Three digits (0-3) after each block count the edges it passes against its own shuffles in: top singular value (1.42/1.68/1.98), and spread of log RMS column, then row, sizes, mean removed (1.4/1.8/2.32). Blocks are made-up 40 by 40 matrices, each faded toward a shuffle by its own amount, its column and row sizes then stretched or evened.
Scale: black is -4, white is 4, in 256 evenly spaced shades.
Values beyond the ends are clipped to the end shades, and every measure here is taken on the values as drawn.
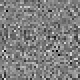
2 1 2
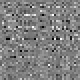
3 0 3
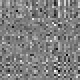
3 2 1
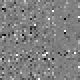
0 3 1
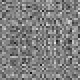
3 1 0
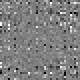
2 3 2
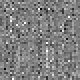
2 2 0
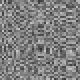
3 1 0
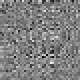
3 2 2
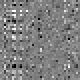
3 3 1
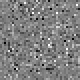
0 0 0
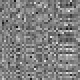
3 2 0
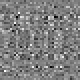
3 0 3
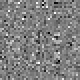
2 1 0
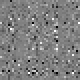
2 2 1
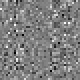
3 2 0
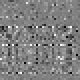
3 0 3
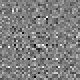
3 1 2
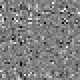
1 1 1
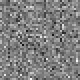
2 1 0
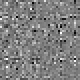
2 2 2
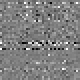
2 1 3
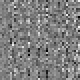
2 3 0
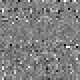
1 0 2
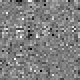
2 1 1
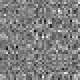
3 1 1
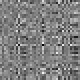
3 3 3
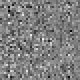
1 2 1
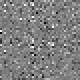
2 2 0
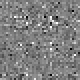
1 1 2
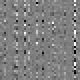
3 3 0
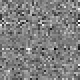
1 0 2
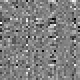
2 3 2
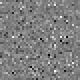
0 1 0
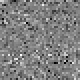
0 0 2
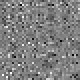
2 0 1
